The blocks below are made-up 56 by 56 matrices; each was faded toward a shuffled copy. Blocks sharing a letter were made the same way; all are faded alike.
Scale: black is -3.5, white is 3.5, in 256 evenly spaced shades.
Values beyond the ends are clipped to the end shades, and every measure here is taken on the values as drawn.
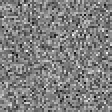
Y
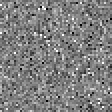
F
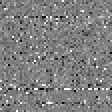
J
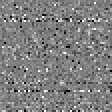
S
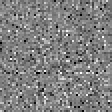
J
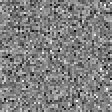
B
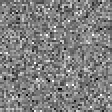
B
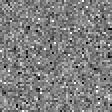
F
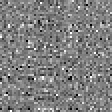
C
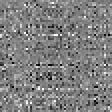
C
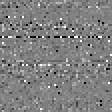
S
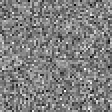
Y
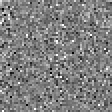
F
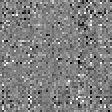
C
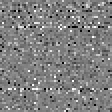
S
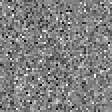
F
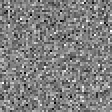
B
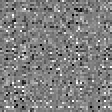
C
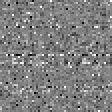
S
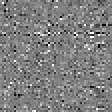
C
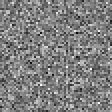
Y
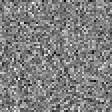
Y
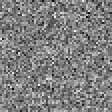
Y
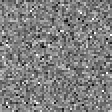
B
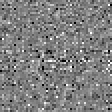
J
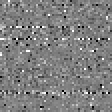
S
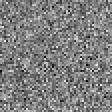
Y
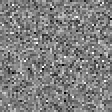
B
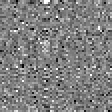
C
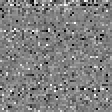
S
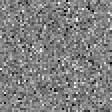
F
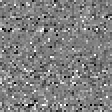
S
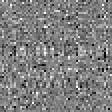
C
